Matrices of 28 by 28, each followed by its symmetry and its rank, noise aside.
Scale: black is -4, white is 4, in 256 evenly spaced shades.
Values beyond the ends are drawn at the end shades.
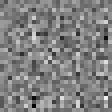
no symmetry, rank four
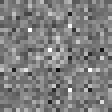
symmetric, rank five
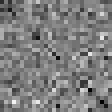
symmetric, rank four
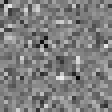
symmetric, rank five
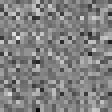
no symmetry, rank five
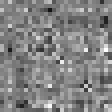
symmetric, rank five
